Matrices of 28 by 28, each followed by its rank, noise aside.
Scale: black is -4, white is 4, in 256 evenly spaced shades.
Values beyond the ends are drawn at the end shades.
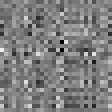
three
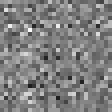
five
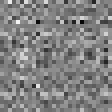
five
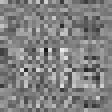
three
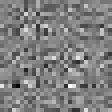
four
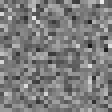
six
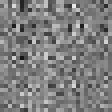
five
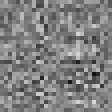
four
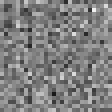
seven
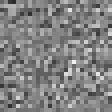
seven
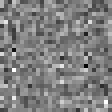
five
